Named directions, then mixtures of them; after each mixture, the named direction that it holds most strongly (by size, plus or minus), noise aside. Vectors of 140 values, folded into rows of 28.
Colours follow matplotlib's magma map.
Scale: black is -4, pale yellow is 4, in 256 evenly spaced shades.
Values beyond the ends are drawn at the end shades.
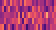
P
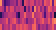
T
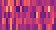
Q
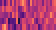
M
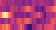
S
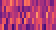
P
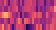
S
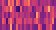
Q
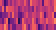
M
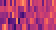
M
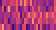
P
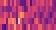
M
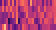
M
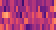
S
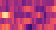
S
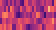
S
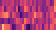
S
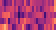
S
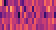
T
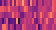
M
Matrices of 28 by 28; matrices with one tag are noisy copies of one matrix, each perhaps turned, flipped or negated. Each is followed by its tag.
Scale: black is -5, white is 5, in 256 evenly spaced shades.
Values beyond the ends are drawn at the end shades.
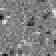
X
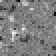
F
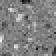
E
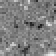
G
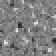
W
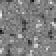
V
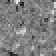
X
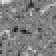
G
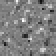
W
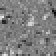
X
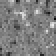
F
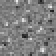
W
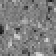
E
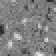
E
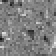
X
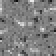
V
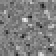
W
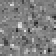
W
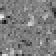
X
